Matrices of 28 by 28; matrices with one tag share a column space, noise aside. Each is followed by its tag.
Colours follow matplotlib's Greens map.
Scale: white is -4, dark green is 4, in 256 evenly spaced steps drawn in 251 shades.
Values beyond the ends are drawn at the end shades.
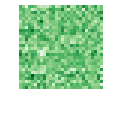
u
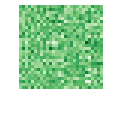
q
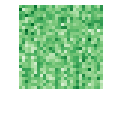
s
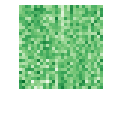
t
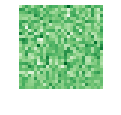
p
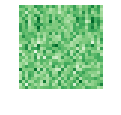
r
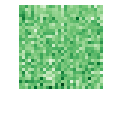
t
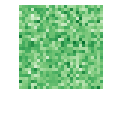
q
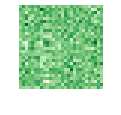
q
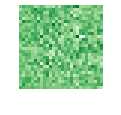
p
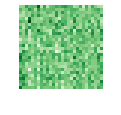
s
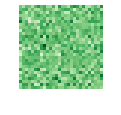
u
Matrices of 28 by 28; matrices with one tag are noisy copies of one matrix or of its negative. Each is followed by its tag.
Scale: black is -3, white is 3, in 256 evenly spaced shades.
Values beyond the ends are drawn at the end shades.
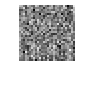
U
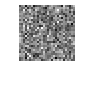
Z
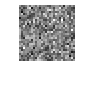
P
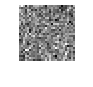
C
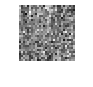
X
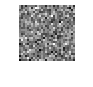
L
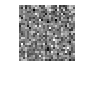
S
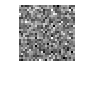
L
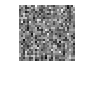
U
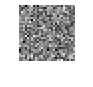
Z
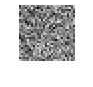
L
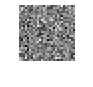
Z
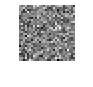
Z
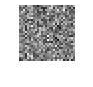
Z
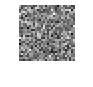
L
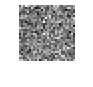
L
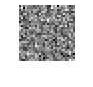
S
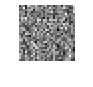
U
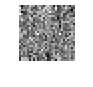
X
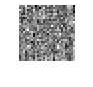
U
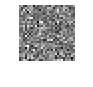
Z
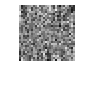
X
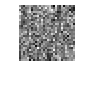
X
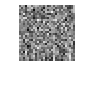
U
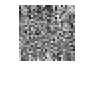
X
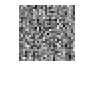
U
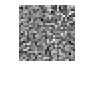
S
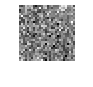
C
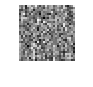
U
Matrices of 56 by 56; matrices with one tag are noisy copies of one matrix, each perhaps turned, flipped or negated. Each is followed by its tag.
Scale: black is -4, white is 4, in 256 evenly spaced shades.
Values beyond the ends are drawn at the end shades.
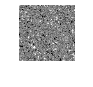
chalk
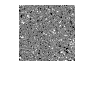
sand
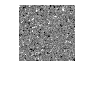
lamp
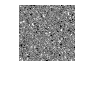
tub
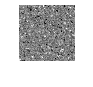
lamp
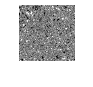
sand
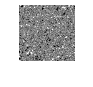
sand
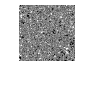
sand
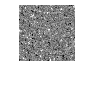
lamp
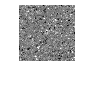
tub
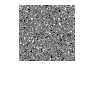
tub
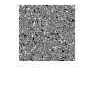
tub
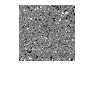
sand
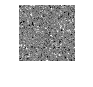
tub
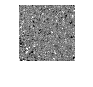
sand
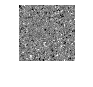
lamp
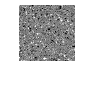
chalk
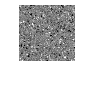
tub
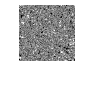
sand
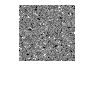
tub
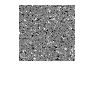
tub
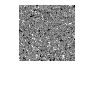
lamp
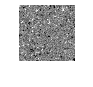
lamp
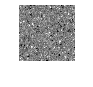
tub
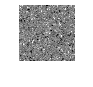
tub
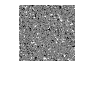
chalk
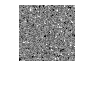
lamp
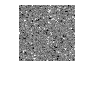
tub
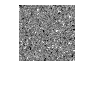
lamp
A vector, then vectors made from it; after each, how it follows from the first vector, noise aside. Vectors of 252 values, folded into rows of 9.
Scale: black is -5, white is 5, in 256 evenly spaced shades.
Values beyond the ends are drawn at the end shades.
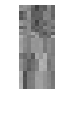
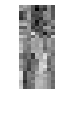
scaled up.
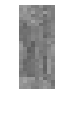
wrapped around, negated, shrunk.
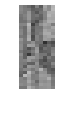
wrapped around.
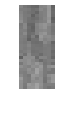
reversed, negated, shrunk.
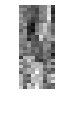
reversed, negated, scaled up.
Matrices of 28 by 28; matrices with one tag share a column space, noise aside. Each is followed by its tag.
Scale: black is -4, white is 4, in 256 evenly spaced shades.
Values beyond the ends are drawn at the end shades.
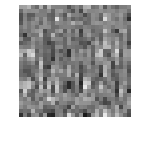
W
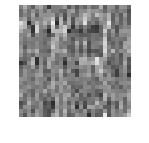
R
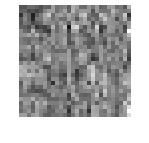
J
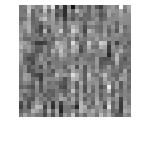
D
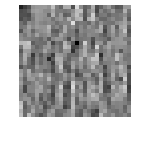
D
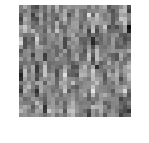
J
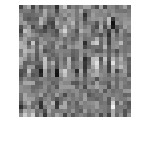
R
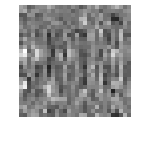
W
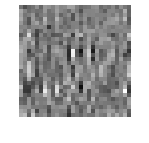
W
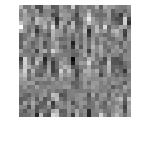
R
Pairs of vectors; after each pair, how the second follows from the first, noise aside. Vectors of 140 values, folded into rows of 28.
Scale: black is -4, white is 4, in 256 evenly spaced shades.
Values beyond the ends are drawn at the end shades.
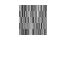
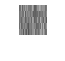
reversed, negated, shrunk.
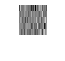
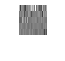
negated, partly zeroed.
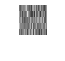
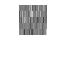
negated, partly zeroed.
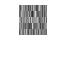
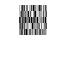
negated, scaled up.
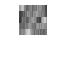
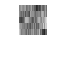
reversed, negated.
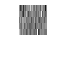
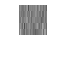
reversed, negated, shrunk.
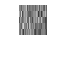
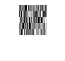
negated, scaled up.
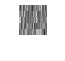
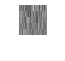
wrapped around, negated, shrunk.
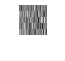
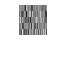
wrapped around.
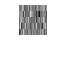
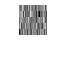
copied.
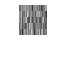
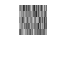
reversed, negated.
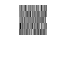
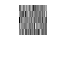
reversed, negated.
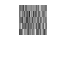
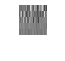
reversed, partly zeroed.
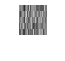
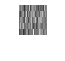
copied.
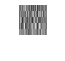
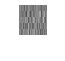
reversed, negated, shrunk.
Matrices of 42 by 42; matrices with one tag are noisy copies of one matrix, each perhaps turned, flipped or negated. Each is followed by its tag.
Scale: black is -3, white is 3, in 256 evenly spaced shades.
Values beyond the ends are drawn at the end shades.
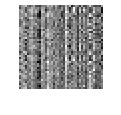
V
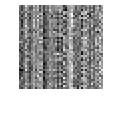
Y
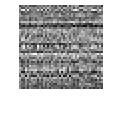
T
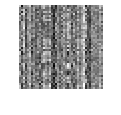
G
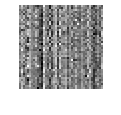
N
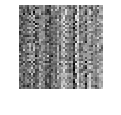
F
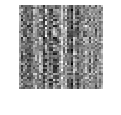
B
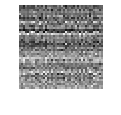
F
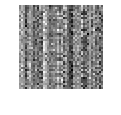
Y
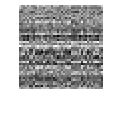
B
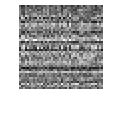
T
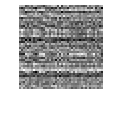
G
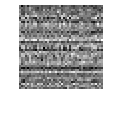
T
